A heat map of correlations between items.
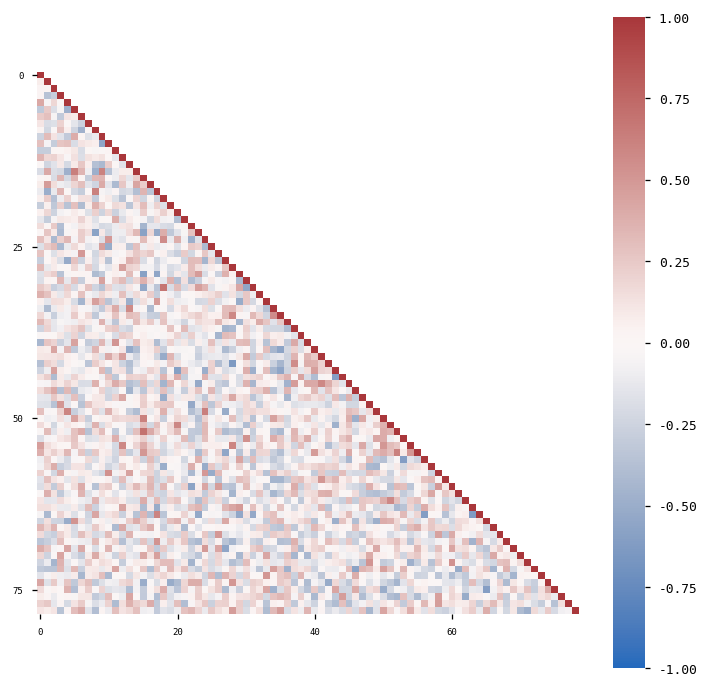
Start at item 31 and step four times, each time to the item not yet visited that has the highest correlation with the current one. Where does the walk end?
4
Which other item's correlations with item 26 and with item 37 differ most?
42
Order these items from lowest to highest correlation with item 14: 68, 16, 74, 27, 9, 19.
68, 74, 19, 27, 16, 9
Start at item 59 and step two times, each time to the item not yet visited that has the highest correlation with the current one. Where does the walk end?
45
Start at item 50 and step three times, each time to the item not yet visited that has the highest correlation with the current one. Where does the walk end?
55
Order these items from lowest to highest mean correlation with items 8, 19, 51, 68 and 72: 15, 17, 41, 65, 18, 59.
18, 59, 41, 65, 15, 17
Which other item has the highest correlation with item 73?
33
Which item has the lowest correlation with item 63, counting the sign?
64
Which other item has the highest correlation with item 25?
9
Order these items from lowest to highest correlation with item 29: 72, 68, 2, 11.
68, 72, 11, 2
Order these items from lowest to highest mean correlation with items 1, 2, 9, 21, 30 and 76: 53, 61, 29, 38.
29, 38, 61, 53
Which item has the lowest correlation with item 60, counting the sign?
22
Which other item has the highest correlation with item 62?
51
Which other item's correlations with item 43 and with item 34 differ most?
35
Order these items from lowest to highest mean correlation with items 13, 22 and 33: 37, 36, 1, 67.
37, 1, 67, 36
